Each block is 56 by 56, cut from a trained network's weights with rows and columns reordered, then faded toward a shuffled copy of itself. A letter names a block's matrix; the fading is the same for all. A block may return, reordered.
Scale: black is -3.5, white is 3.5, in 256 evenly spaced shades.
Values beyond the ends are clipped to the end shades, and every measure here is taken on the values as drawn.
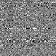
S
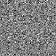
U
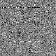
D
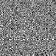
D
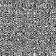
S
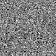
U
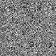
U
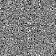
U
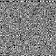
D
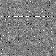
D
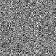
U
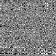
D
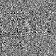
U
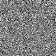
U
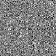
U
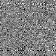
D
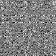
S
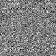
S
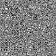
U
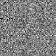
S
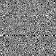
D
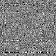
D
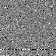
D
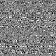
S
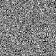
U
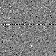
D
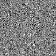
U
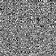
U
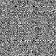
S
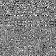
S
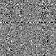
D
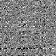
D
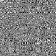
S
